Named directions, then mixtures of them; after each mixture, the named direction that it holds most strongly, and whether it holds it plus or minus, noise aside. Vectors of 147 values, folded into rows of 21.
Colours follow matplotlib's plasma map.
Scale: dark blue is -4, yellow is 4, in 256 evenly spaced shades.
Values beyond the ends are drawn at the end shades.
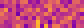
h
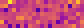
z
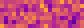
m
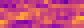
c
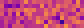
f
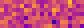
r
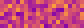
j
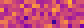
r, plus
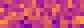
r, plus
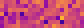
f, plus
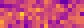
c, plus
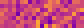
h, plus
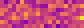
j, plus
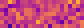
z, plus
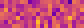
h, plus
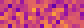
j, minus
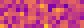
j, minus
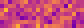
h, plus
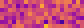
f, plus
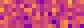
r, plus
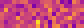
h, plus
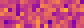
h, plus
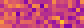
f, minus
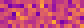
r, minus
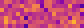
m, minus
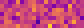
j, minus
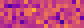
f, plus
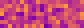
j, plus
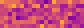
r, plus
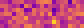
r, minus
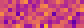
h, plus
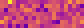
z, plus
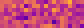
r, plus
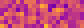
j, minus
